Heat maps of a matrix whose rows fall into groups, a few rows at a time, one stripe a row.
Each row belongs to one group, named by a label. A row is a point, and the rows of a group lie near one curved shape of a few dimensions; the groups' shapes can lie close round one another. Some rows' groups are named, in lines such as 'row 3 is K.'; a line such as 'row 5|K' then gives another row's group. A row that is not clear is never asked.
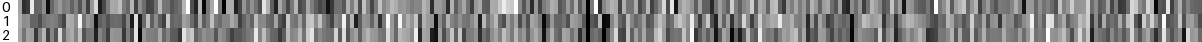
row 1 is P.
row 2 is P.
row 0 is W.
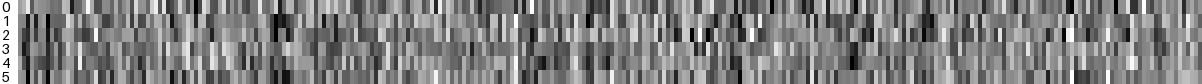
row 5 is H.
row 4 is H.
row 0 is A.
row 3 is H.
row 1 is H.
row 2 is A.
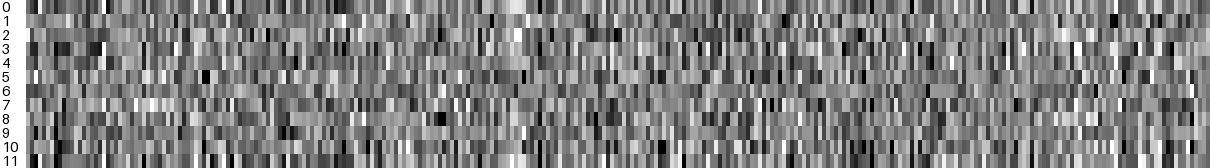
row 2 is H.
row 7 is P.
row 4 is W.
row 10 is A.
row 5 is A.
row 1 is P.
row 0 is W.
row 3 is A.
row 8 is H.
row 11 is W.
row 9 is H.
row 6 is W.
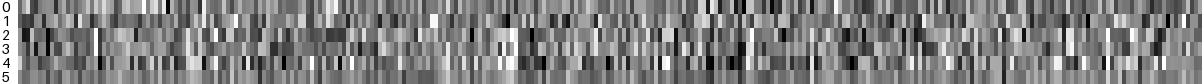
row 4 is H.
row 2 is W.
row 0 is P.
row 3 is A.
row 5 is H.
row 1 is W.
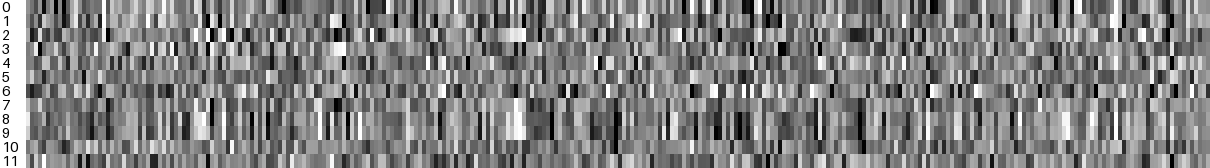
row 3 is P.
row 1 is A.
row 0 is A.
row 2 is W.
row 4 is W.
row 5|A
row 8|H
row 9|H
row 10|P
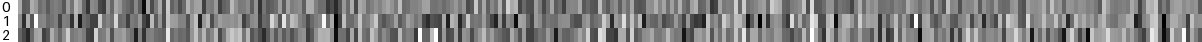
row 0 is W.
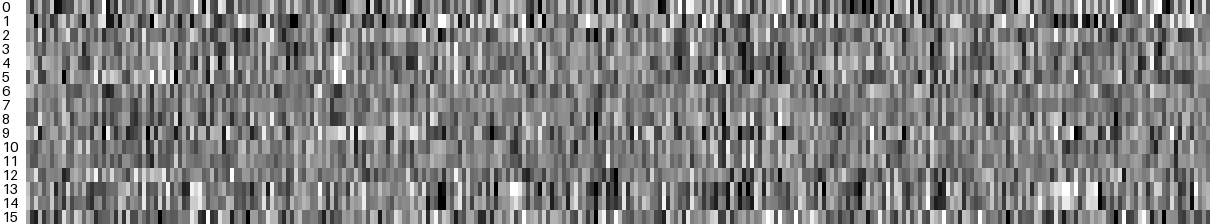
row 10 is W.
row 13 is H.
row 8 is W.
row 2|P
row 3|A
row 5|P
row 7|W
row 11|W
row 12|P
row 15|W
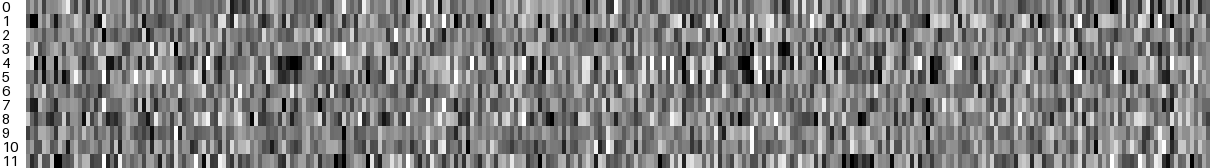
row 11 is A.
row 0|P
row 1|W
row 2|P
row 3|P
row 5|A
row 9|W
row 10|W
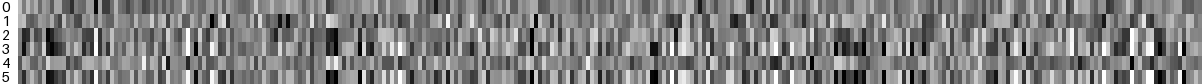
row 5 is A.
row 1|A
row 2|A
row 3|A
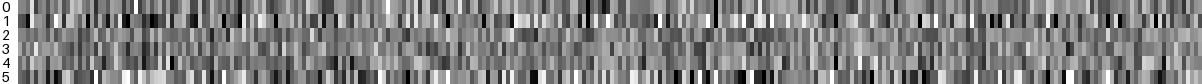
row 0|P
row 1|W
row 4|W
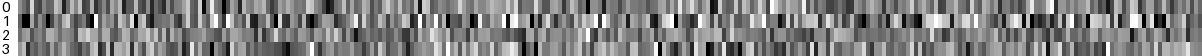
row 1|W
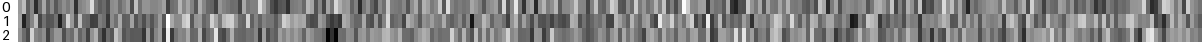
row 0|A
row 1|H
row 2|W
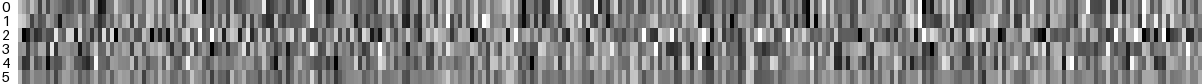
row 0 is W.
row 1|W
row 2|W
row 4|A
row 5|H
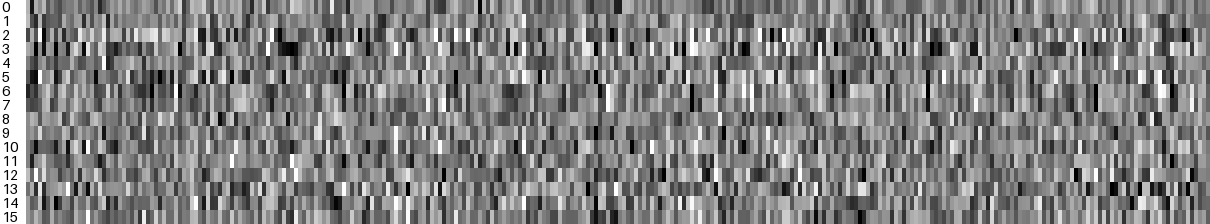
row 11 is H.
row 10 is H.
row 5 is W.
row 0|H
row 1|W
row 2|P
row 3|H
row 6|W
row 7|W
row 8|A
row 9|P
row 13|P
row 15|P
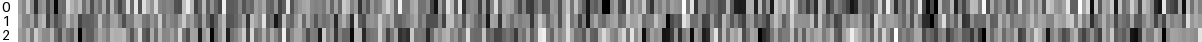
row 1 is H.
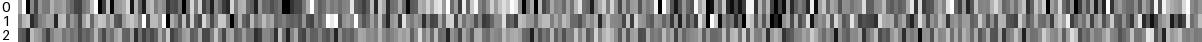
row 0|H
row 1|P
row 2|W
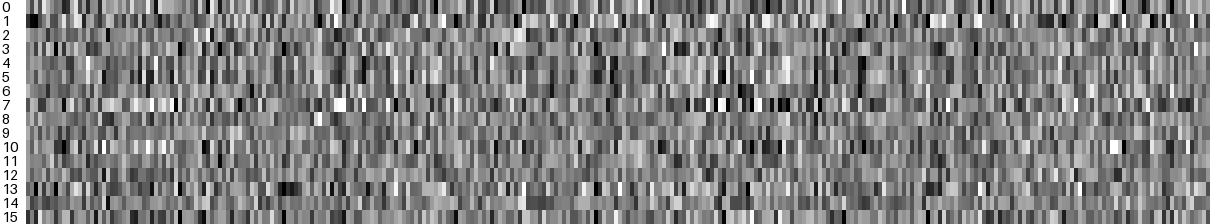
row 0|A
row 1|W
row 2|W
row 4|P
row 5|P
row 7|P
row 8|W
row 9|H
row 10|A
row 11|H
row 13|H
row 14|W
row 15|W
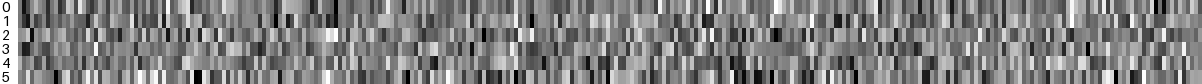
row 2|P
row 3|W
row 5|A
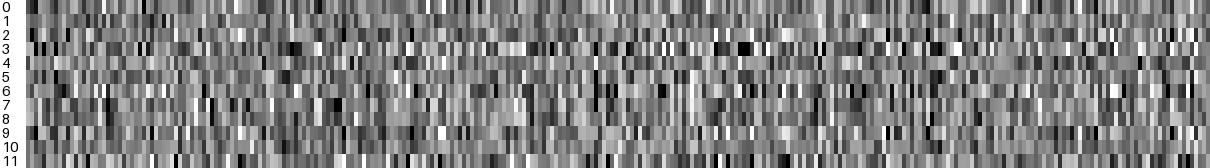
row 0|W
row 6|A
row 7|W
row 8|W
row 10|H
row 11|P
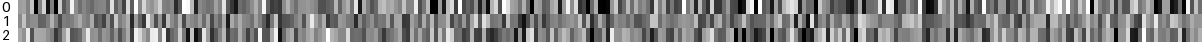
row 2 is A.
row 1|W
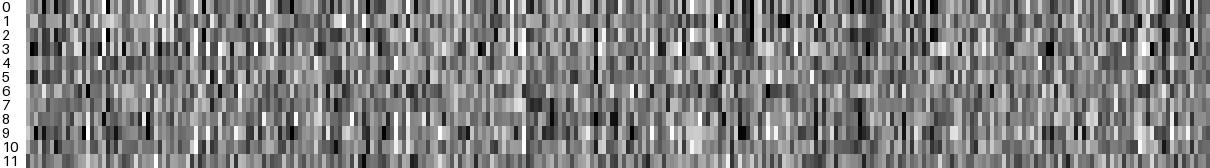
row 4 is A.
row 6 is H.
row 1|P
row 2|A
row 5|W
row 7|W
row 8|P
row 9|H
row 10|A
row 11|P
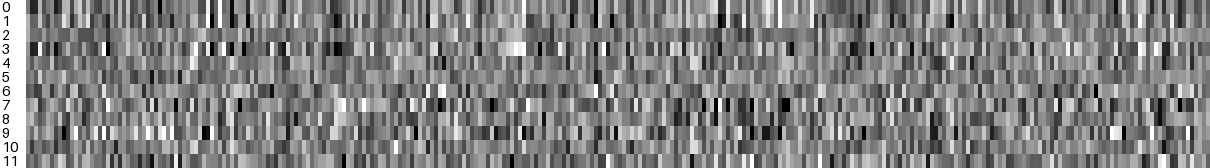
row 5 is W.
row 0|W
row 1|W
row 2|H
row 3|W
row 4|H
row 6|W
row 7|P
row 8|A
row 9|A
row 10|H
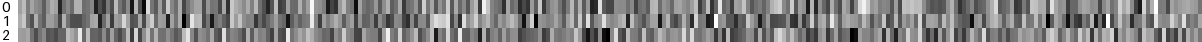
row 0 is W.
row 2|P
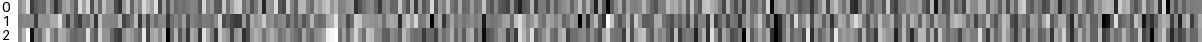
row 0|P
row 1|P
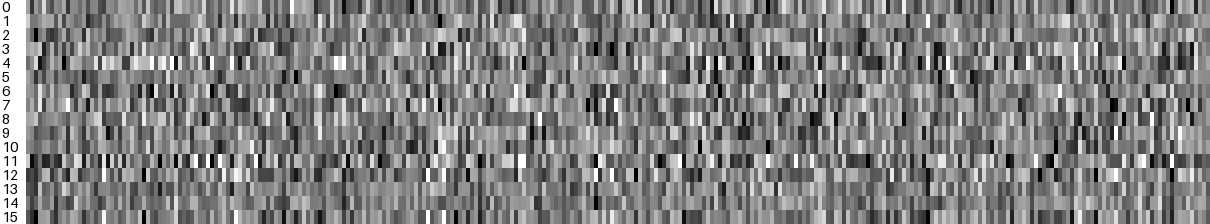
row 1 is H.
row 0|H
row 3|P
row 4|P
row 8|A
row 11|W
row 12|W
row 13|W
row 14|H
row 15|W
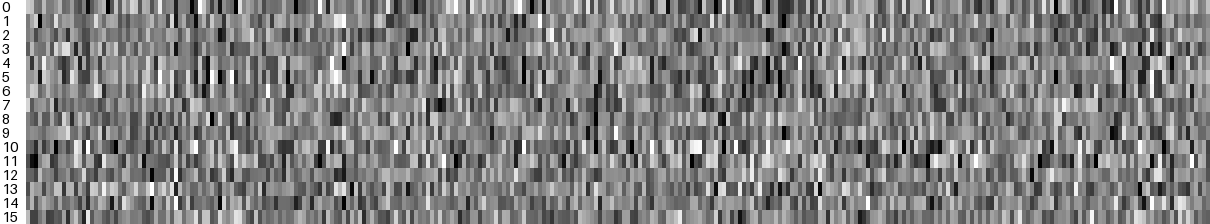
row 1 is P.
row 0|H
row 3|P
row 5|A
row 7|H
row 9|P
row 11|W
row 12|W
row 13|P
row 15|H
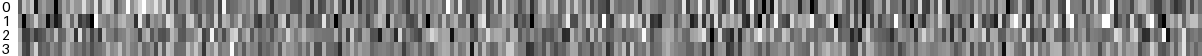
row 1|A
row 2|W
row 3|H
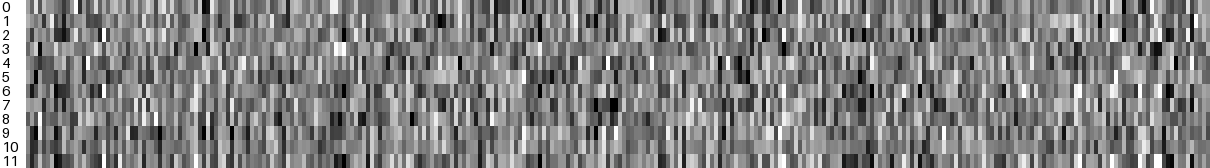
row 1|H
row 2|A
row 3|P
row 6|A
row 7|P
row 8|P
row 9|W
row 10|W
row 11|A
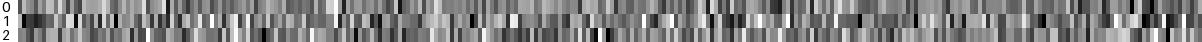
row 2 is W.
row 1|W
